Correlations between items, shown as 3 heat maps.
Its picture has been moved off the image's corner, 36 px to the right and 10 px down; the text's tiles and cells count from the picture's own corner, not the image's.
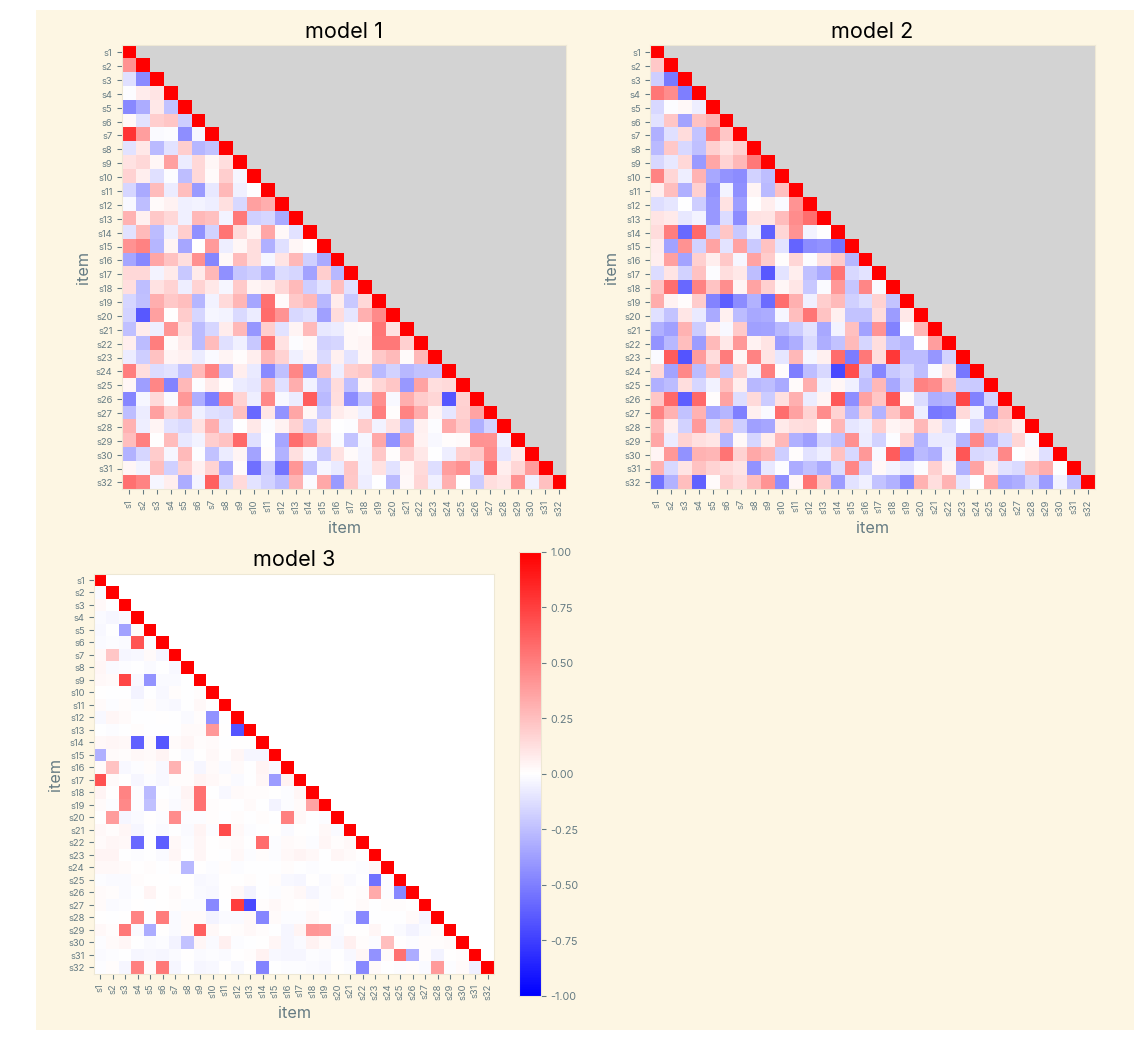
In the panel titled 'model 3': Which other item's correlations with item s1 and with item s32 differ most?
s17
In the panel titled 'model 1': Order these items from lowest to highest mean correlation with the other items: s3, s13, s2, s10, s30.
s10, s2, s30, s3, s13
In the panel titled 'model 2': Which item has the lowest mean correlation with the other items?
s3
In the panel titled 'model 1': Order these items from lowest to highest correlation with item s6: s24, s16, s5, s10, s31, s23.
s5, s23, s31, s10, s24, s16
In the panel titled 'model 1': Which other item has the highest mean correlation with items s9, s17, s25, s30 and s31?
s27
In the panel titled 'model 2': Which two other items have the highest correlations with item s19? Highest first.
s10, s27
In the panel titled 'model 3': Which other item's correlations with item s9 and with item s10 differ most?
s3
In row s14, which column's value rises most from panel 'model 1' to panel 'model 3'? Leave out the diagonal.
s22
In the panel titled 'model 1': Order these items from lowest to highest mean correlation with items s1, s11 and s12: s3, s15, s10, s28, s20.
s15, s3, s28, s10, s20
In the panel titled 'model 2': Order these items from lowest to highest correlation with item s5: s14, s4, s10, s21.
s10, s14, s4, s21
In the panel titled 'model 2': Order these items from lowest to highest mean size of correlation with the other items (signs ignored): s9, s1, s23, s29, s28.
s28, s29, s1, s9, s23
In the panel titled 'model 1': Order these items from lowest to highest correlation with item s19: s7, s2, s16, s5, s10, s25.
s10, s2, s7, s16, s25, s5
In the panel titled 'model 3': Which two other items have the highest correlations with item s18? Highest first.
s9, s3
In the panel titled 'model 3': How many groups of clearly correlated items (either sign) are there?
8
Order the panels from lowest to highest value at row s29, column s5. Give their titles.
model 3, model 1, model 2
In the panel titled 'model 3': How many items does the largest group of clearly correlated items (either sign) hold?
6
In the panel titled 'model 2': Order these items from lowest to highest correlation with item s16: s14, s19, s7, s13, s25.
s25, s19, s7, s13, s14
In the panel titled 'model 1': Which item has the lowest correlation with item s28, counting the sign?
s26
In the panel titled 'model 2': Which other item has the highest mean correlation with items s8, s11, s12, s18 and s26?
s23
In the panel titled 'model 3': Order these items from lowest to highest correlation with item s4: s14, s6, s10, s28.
s14, s10, s28, s6
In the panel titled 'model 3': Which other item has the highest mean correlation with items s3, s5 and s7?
s20
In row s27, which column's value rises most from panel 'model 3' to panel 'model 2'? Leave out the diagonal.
s13
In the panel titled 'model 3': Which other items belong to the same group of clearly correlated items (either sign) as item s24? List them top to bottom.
s8, s30
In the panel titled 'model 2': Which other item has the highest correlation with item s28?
s4
